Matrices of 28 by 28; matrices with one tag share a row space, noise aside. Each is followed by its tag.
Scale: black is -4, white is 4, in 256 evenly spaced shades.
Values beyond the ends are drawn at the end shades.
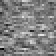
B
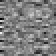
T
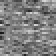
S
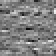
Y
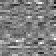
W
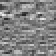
B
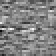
B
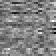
W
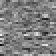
S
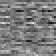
Y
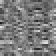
T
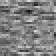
Y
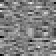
T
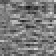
Y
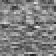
Y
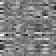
T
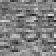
Y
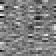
T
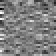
T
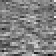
Y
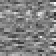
W
